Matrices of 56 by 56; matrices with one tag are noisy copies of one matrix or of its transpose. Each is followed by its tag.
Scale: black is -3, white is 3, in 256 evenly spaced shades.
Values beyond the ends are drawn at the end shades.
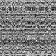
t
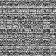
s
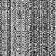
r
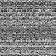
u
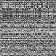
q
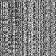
q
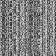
u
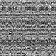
t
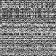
q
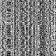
t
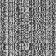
s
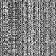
q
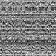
t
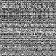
q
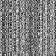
u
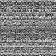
u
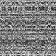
t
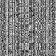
s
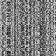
t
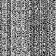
r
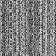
u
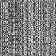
q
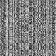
s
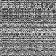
q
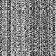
r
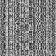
s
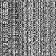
q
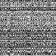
r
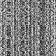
t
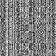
s
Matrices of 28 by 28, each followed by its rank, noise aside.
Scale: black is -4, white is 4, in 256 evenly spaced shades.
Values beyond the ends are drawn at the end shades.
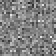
seven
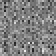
four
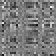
three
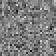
seven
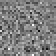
six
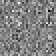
four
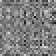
five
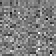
seven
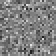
seven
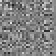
four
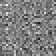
seven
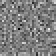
seven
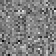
seven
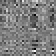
three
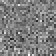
seven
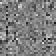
six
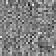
seven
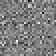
five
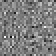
six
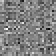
five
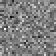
seven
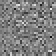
six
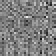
five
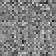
six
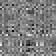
three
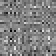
four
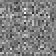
five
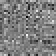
five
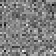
five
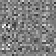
six
